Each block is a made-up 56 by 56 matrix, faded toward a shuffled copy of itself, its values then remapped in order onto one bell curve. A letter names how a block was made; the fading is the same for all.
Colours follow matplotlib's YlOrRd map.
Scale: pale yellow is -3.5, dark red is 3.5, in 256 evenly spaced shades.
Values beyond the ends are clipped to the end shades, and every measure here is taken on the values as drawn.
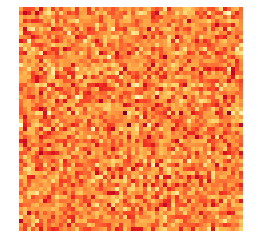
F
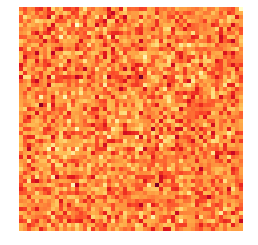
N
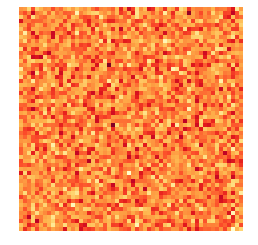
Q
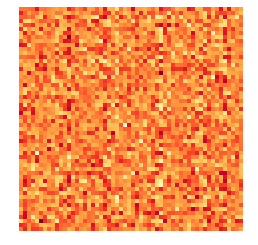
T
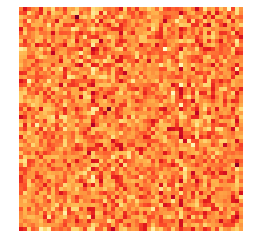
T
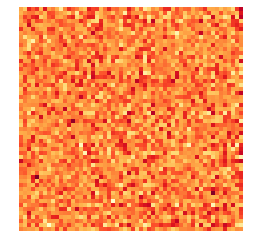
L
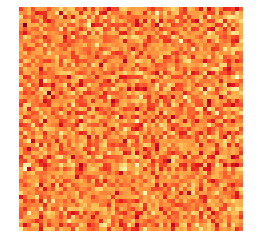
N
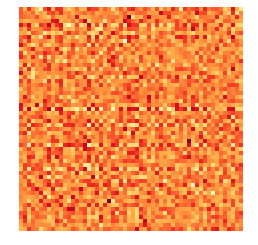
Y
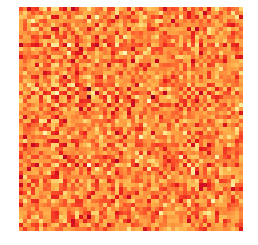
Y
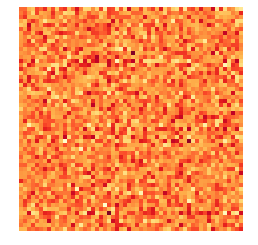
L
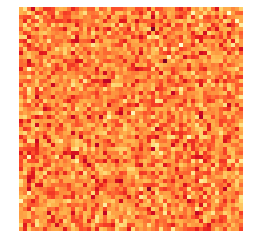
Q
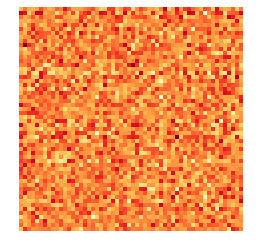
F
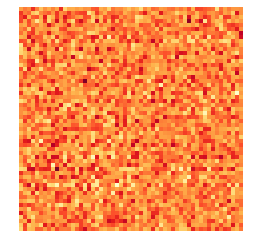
L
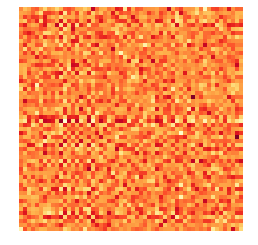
Y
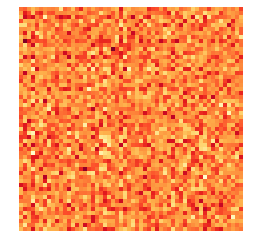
T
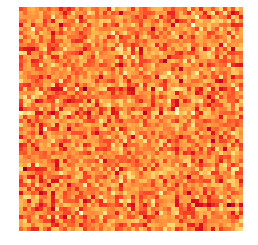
L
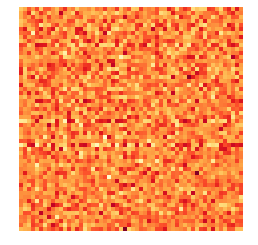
F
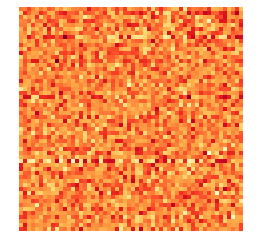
F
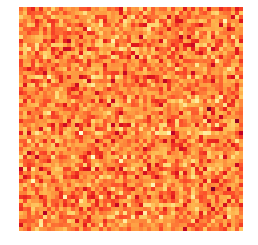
F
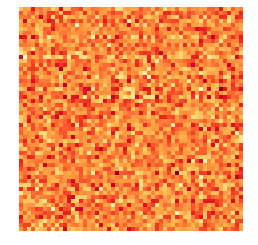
F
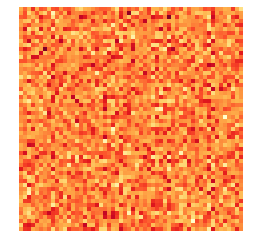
T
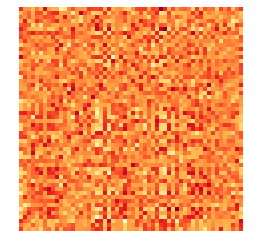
Y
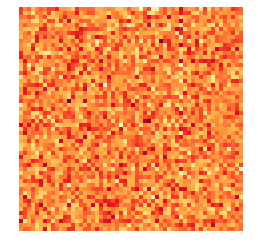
Q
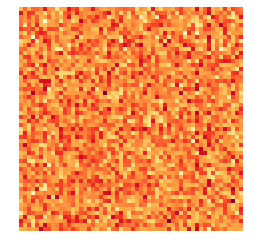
Q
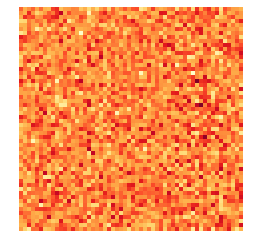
Q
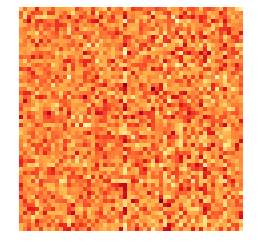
T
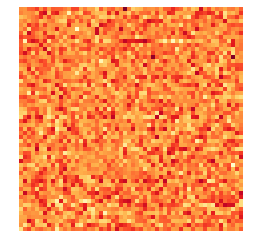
F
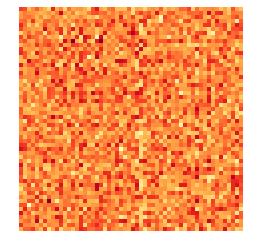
T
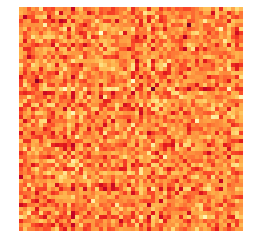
N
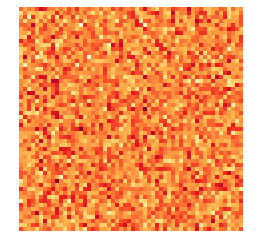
Q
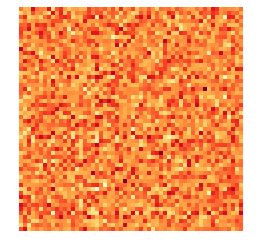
L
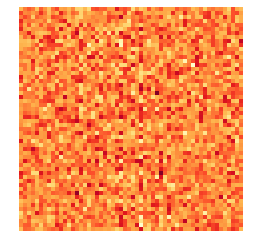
T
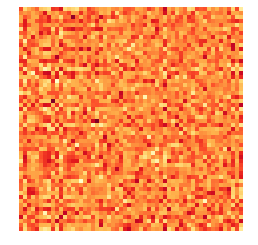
Y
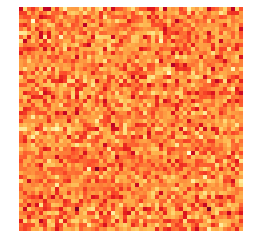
F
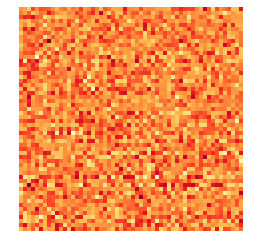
F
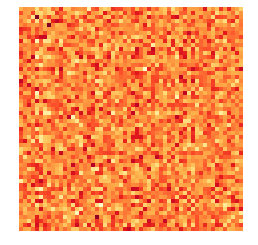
N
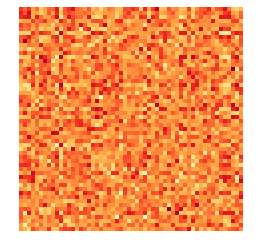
Y
